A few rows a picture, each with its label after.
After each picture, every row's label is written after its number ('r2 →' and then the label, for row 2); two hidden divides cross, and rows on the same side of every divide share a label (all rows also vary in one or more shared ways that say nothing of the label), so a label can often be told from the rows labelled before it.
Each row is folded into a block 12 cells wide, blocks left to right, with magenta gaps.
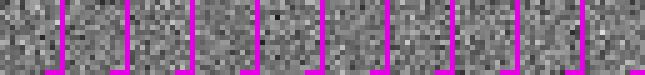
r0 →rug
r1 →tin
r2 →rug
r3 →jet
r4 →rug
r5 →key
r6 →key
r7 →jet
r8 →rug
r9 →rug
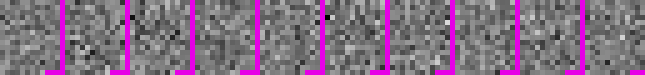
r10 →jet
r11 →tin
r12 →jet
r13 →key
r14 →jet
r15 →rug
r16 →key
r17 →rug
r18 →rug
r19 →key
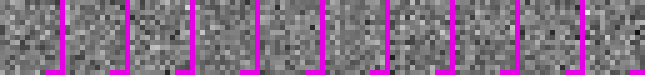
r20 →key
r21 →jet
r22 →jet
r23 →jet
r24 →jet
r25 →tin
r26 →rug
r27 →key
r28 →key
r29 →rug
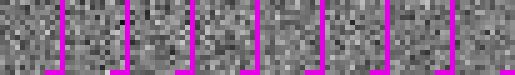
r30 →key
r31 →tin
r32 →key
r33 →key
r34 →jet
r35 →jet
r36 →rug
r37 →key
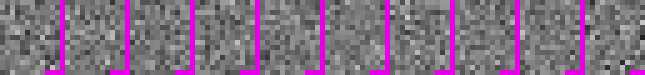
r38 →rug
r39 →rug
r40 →jet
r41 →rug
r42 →tin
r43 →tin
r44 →jet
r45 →jet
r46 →jet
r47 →key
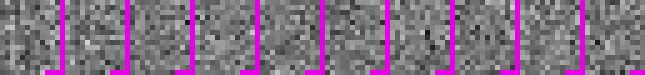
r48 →tin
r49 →jet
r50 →rug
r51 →tin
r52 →jet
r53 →jet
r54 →jet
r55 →rug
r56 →jet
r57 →jet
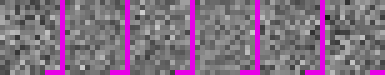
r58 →jet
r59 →tin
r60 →rug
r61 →tin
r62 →rug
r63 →tin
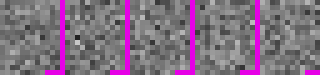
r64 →key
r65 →rug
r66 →key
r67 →key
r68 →jet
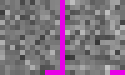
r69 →tin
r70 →rug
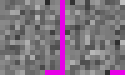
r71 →jet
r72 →rug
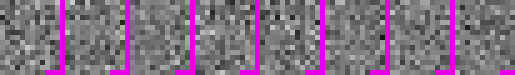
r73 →rug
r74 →jet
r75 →key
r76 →jet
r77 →rug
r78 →key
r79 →key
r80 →tin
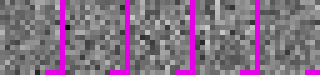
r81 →jet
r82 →rug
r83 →rug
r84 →tin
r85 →tin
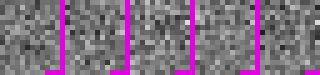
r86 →key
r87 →key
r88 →key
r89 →jet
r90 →key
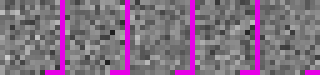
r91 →rug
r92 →jet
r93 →rug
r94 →rug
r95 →key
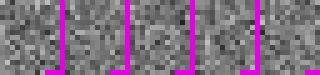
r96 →jet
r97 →rug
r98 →rug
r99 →tin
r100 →rug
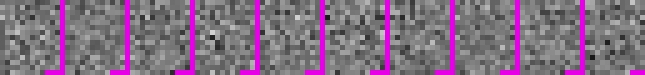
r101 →rug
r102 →tin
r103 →rug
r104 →key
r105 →tin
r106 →key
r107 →jet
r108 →rug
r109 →jet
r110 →rug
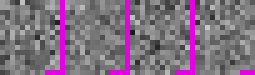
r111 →jet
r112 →rug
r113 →key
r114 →key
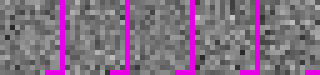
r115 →jet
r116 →key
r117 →rug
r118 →tin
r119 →key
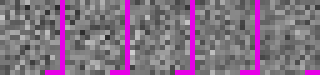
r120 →jet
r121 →tin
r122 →tin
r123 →tin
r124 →key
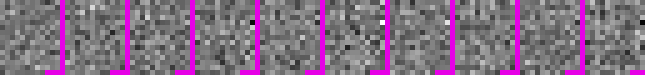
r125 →rug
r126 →rug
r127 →tin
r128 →jet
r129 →rug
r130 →key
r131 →key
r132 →rug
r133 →rug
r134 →jet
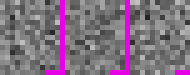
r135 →jet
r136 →rug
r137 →rug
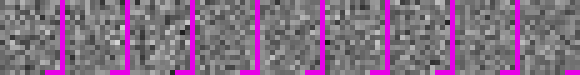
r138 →rug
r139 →tin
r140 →rug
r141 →tin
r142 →tin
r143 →key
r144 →jet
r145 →rug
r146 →jet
